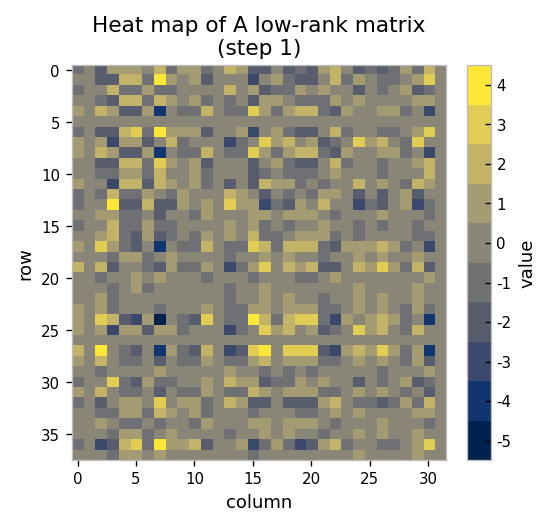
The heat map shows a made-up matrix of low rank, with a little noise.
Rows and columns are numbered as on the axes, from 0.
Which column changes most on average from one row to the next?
7
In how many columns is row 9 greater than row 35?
9
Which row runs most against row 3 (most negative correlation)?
16
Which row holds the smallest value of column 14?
27
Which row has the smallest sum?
13
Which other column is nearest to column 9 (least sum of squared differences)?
14
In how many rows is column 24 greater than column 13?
20
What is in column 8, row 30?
-1
